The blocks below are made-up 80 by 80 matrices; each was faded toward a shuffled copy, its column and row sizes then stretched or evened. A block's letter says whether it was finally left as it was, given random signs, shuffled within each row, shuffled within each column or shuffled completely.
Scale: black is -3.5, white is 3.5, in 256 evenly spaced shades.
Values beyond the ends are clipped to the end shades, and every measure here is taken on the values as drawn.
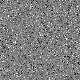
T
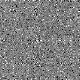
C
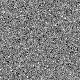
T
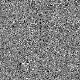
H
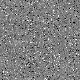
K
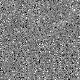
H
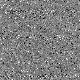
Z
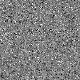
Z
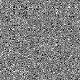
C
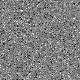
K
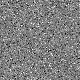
T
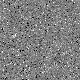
T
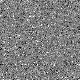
Z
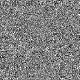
C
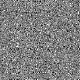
C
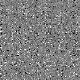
C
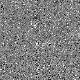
H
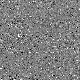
Z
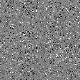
C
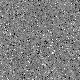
T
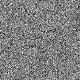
K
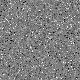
T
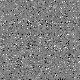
H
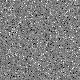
T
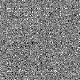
C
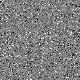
Z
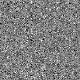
C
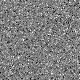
T
